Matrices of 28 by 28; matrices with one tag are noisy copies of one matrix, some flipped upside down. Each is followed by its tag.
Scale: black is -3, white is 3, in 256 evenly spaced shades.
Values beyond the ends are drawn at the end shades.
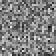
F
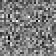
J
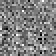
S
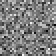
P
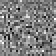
J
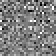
S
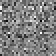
S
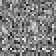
F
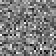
S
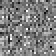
J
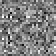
J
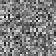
J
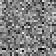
P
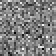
P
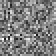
J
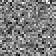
P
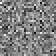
S
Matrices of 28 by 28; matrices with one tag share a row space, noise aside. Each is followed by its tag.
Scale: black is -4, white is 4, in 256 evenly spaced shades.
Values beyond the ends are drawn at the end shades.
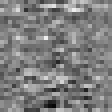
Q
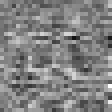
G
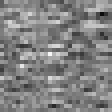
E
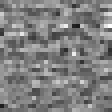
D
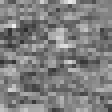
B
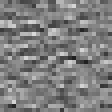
B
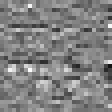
G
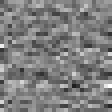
D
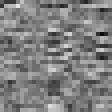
E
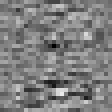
Q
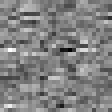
B
